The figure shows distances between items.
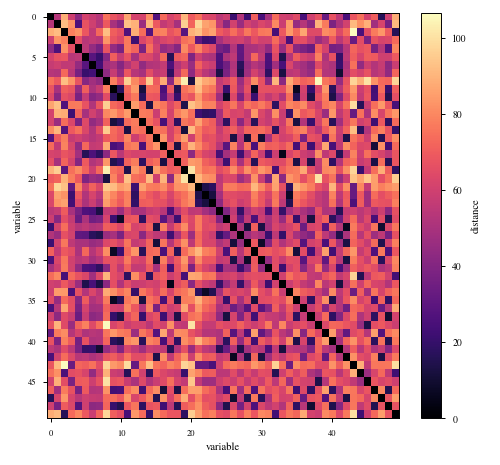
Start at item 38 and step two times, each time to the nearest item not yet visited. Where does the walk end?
3
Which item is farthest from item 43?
2
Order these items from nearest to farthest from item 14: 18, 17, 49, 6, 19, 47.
19, 49, 6, 17, 18, 47
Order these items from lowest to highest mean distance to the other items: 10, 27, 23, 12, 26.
27, 10, 26, 23, 12
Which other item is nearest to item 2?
49
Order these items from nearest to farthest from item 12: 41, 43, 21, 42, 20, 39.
21, 43, 39, 41, 42, 20
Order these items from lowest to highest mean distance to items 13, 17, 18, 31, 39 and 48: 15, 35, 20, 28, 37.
37, 35, 28, 15, 20
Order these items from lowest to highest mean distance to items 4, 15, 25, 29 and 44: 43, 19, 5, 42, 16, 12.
16, 42, 5, 19, 12, 43
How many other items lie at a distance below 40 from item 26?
8
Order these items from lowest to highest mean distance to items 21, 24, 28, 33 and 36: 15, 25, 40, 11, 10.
15, 25, 10, 40, 11
